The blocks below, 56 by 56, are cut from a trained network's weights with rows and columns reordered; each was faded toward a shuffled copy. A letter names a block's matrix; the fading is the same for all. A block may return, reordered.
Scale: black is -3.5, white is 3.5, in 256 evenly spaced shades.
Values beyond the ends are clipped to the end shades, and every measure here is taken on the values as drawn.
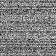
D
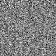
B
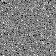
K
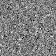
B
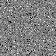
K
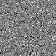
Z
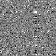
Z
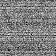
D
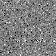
K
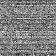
D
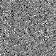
K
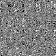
Z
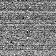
D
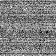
D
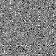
Z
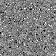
K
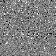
Z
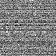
D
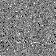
K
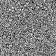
B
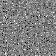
K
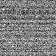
D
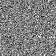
B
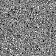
B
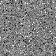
K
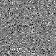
Z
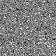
K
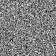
B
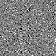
Z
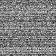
D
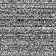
D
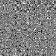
Z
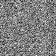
B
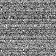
D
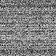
D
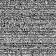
D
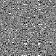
Z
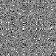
Z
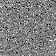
K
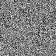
B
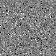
K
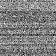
D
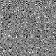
Z
